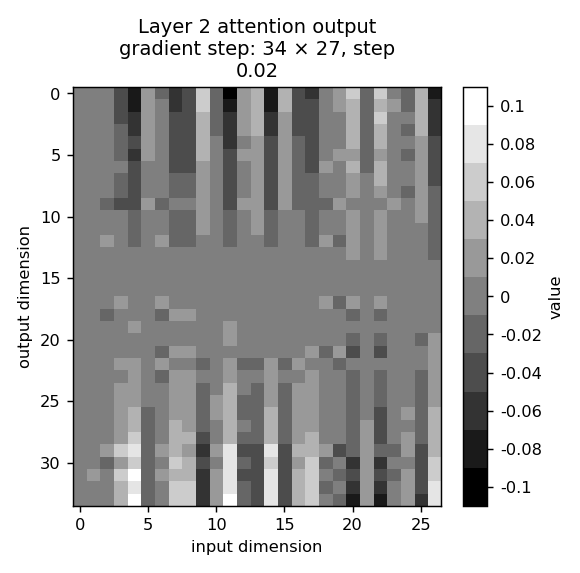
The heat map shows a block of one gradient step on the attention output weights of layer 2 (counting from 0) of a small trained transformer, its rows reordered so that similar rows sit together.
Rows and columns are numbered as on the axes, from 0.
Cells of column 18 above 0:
4
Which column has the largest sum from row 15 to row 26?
11
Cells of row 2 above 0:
8
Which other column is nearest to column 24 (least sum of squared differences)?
10
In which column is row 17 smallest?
19
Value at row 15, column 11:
0
